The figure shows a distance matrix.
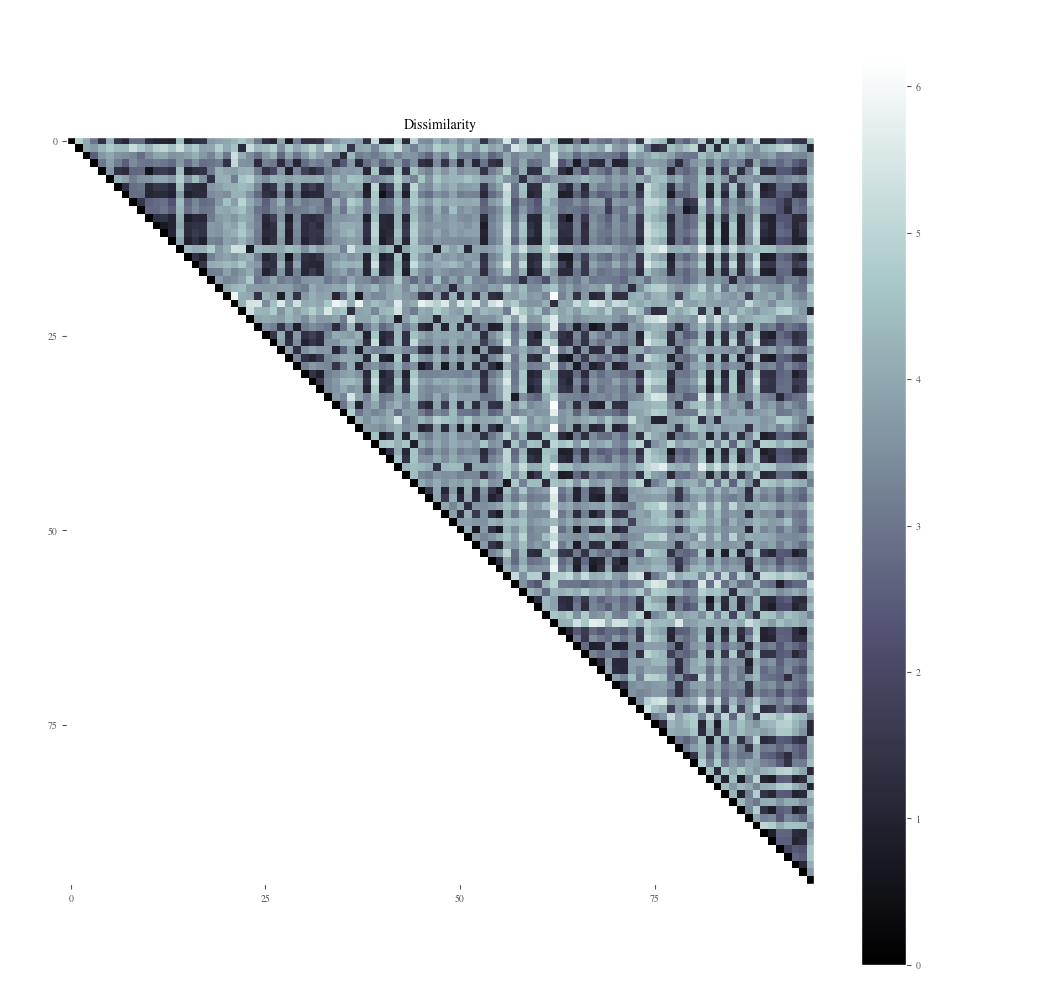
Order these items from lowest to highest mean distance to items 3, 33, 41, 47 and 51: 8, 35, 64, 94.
94, 64, 35, 8
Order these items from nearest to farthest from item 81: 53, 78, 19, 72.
78, 53, 19, 72
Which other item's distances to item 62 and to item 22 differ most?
1
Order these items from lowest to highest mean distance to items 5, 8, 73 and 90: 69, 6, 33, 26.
6, 26, 69, 33
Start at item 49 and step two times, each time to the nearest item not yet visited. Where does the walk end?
72
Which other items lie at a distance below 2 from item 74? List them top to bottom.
39, 44, 56, 61, 88
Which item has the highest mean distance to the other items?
62
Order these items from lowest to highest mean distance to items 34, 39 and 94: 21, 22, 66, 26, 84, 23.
84, 66, 26, 22, 23, 21
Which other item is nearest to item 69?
92
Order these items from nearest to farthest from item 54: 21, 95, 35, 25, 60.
35, 60, 25, 95, 21
